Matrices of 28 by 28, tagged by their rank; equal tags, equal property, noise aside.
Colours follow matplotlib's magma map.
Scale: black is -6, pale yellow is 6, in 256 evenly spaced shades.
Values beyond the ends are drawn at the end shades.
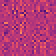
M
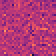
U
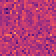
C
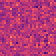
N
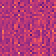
M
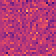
N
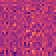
M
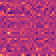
M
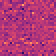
U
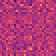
U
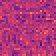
N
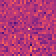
N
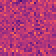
N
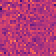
N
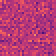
C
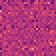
N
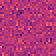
N
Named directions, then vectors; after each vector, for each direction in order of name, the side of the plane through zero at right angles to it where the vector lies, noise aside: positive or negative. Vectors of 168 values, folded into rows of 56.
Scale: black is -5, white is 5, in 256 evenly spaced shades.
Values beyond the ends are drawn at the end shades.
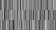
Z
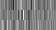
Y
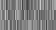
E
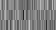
positive, negative, negative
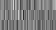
positive, negative, positive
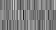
positive, negative, positive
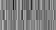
positive, positive, negative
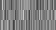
negative, positive, positive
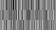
positive, positive, negative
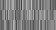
negative, negative, negative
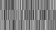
positive, positive, positive
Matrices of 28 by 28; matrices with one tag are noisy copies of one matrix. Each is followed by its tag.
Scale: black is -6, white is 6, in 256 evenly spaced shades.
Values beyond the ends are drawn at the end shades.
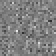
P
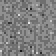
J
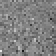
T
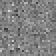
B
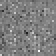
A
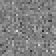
P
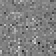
T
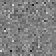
B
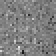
T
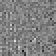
T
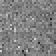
T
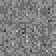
P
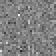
J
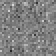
B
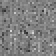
A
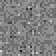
J
